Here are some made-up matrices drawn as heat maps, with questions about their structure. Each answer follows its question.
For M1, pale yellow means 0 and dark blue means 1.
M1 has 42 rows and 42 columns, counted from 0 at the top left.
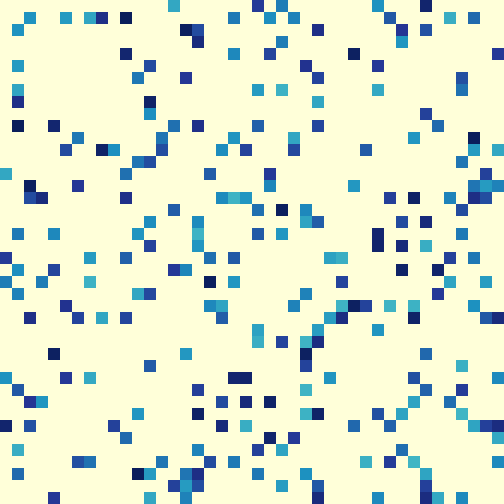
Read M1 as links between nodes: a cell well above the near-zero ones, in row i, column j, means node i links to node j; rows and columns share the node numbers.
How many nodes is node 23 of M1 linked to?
8
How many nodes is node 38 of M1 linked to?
9
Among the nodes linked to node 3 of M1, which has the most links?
node 16
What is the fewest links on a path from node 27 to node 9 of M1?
4
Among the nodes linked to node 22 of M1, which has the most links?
node 1
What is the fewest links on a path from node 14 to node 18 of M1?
3
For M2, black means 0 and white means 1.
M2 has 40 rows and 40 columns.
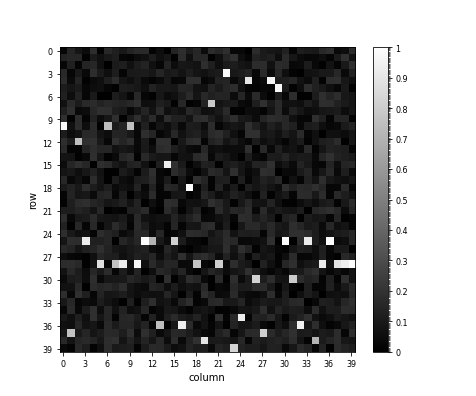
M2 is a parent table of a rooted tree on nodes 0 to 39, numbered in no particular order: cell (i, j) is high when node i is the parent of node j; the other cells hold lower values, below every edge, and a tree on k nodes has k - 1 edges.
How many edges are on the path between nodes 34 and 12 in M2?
5
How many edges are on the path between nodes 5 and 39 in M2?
2
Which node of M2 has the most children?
28
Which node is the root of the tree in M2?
4
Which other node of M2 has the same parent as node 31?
26
